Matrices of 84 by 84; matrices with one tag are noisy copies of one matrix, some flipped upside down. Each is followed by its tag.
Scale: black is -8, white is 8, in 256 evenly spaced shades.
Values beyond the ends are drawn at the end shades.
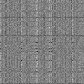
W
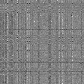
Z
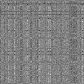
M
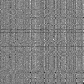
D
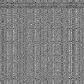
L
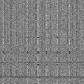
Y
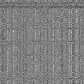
L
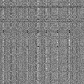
Y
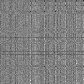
D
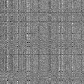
Z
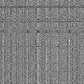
Y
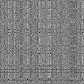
M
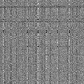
Y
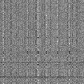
Y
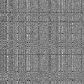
Z
